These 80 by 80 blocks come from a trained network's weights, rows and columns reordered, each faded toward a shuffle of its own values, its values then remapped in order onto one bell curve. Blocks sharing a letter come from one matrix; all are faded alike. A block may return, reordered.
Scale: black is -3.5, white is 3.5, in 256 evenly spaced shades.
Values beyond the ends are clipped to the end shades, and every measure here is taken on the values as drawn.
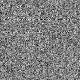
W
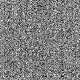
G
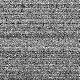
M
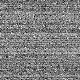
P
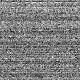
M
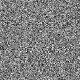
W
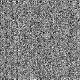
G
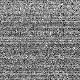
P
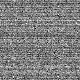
M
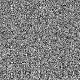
W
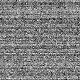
M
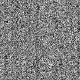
G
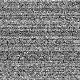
M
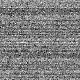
M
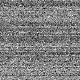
M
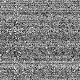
P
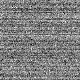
M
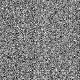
G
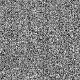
G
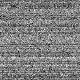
M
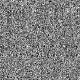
W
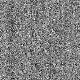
G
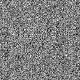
G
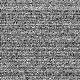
M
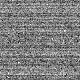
M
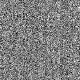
G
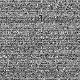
P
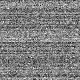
M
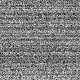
M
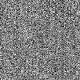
G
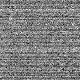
M
